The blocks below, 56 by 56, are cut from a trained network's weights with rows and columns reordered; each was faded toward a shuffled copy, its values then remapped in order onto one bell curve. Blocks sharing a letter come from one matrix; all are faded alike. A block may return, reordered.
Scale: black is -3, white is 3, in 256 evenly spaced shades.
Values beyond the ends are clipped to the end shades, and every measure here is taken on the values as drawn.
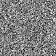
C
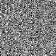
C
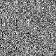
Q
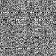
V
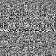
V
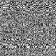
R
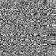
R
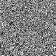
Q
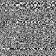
V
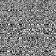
R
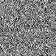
Q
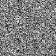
C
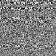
V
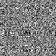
Q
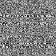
V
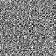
Q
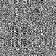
Q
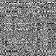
R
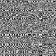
R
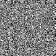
C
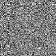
Q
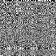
V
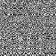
R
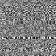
R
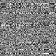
R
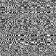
R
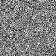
Q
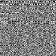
R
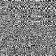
R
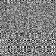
R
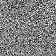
C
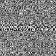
V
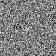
C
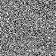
C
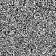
C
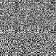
R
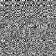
R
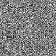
Q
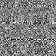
V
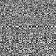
V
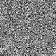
Q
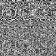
V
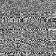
R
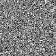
C
